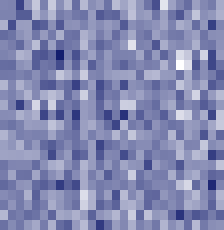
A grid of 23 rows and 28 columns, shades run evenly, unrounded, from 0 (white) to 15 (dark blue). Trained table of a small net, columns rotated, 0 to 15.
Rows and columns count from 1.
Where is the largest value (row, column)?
6, 8
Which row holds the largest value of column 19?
17
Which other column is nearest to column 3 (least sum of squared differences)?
26
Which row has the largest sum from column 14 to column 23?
12
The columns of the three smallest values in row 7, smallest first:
23, 24, 21
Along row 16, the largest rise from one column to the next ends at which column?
27
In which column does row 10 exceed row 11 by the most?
5
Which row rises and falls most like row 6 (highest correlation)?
19
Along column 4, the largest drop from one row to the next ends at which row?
3
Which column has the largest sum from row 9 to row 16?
10
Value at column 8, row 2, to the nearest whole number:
9
